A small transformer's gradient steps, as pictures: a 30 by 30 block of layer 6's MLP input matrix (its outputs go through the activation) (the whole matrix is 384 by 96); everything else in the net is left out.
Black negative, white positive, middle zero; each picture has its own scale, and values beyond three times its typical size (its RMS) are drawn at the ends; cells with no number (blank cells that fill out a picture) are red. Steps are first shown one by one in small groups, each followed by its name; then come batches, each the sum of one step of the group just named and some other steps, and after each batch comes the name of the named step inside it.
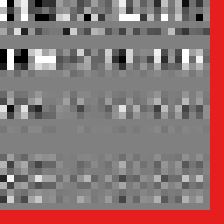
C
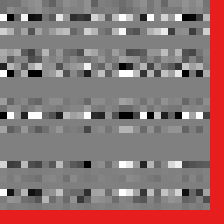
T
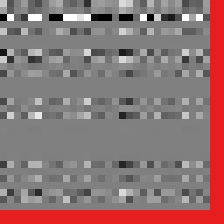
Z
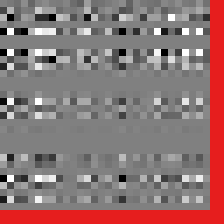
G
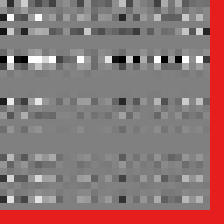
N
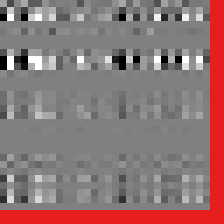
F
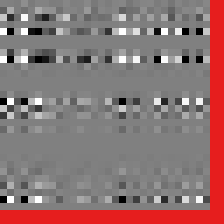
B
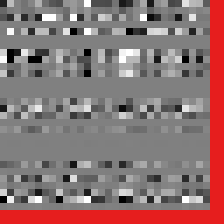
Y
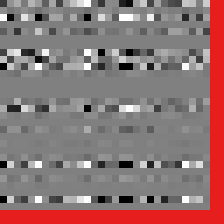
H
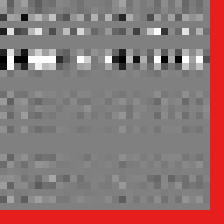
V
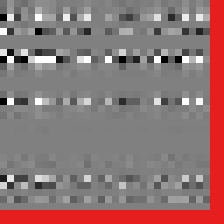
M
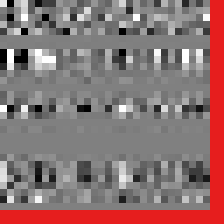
C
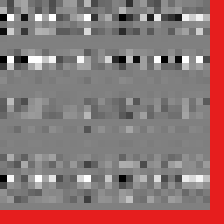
N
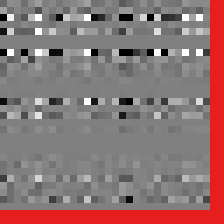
Z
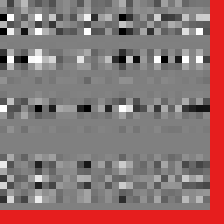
N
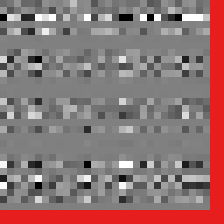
Y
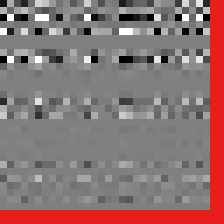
M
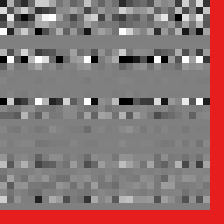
M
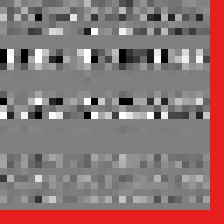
C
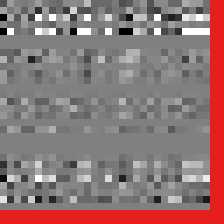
Y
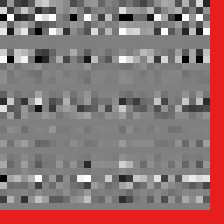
B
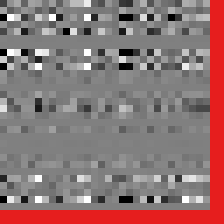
H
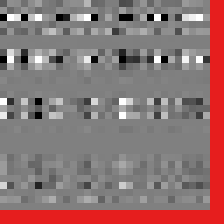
V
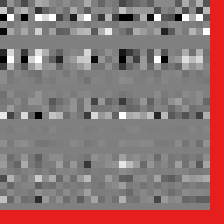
V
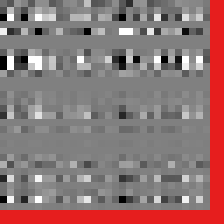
F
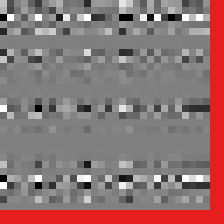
Z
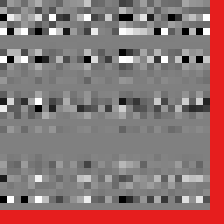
B
